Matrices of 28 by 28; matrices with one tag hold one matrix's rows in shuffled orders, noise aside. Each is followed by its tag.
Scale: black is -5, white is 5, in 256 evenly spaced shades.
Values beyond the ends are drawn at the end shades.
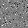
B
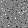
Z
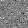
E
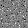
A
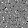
B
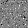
A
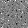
Z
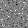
Z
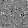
E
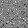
A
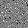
B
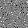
E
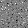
Z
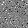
B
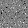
A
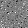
Z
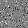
B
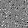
B
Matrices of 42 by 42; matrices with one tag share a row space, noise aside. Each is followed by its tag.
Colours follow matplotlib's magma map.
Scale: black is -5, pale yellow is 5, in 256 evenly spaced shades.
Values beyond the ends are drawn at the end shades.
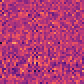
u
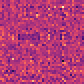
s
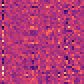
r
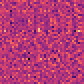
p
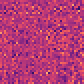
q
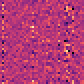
r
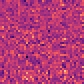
s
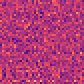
u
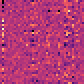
r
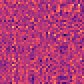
q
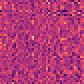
q
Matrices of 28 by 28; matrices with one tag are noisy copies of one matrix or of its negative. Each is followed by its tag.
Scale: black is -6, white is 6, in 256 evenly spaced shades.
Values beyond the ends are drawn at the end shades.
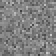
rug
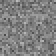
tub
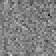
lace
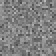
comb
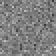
comb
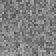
rug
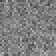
lace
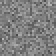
comb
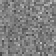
lace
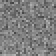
rug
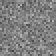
tub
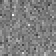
lace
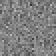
lace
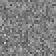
tub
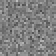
tub
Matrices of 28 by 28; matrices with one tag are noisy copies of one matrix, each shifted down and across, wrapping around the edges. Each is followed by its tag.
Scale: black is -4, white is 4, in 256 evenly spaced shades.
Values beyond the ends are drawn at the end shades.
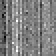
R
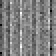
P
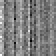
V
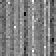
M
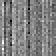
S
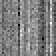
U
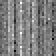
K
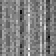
M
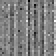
P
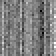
R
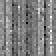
K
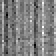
M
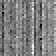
S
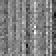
M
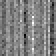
M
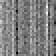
S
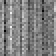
K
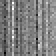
U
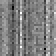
U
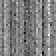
K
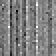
P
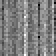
V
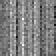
K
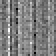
S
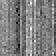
R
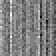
P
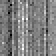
R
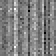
V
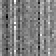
U
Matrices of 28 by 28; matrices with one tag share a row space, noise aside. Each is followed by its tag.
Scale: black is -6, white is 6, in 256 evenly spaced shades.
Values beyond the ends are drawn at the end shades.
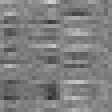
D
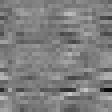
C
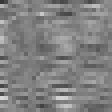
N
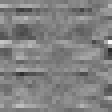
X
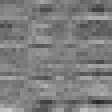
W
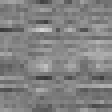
W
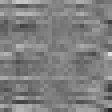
X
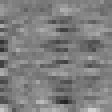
N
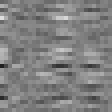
N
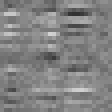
D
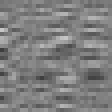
N
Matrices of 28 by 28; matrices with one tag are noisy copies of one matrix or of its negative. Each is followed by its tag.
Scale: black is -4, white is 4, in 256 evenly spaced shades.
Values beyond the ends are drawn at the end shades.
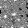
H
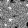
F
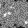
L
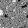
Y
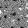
H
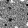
F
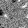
Y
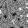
H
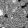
Y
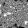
L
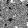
F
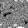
L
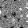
H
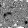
L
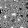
H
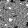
F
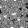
H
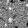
F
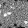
L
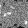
L
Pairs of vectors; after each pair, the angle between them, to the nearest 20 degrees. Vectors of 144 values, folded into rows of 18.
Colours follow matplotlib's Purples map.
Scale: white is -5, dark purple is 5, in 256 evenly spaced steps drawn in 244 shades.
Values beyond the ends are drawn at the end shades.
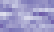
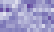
40 degrees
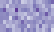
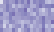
100 degrees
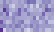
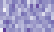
140 degrees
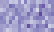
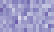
120 degrees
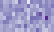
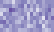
60 degrees
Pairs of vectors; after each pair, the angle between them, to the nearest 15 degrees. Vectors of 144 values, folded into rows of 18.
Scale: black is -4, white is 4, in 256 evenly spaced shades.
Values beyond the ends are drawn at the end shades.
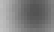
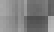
45 degrees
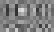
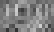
150 degrees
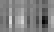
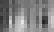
45 degrees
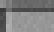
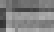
30 degrees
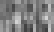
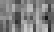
165 degrees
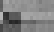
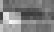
165 degrees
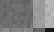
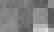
105 degrees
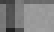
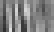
90 degrees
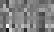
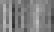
75 degrees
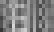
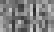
135 degrees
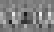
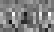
30 degrees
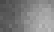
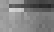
120 degrees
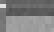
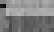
165 degrees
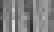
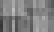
45 degrees
